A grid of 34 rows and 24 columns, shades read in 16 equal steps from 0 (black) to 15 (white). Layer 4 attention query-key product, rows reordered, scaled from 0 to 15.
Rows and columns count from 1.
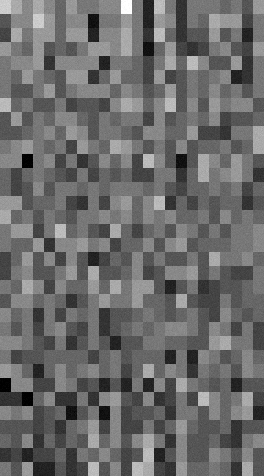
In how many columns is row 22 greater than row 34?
13
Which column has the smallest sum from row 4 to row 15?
17
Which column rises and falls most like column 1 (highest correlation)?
12
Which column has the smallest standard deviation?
21
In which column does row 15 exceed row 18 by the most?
15
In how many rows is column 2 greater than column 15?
15
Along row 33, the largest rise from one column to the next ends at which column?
14
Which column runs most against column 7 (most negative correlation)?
23
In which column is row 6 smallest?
22
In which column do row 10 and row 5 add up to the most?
18
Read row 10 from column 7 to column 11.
9 8 5 7 7
